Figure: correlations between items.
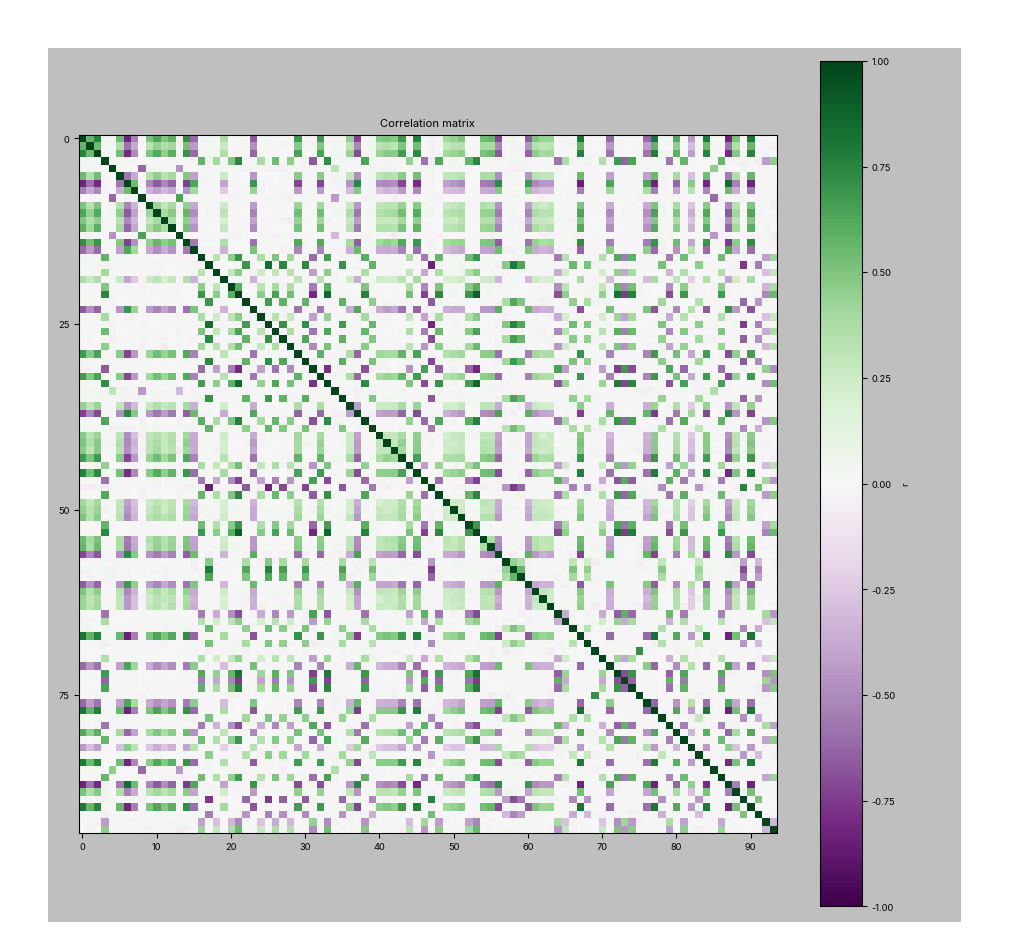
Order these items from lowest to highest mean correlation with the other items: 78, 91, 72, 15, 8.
15, 91, 8, 78, 72
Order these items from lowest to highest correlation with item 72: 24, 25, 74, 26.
25, 24, 26, 74
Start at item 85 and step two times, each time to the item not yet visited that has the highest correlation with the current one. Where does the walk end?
34
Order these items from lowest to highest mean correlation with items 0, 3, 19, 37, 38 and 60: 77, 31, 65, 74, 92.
31, 92, 77, 65, 74
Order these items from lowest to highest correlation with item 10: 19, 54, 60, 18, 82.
60, 82, 18, 19, 54
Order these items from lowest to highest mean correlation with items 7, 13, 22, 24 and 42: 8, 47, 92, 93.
47, 92, 93, 8
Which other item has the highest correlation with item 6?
87
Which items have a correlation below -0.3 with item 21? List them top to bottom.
31, 46, 64, 73, 79, 92
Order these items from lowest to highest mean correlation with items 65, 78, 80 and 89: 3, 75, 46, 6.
6, 46, 75, 3
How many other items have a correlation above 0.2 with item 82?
10
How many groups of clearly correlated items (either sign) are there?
5
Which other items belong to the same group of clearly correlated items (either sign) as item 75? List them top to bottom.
69
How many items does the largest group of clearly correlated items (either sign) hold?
43
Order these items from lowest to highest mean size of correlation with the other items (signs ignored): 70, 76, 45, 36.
70, 36, 76, 45
